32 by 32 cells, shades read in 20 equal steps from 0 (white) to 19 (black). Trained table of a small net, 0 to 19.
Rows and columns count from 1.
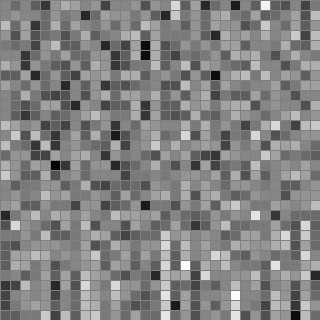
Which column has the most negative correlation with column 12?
1
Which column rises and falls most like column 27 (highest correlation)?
6
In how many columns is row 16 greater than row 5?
11
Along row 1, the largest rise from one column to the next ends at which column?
28
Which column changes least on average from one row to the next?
8
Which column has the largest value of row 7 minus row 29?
12
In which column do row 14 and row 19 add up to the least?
19
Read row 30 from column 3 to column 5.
8 9 8
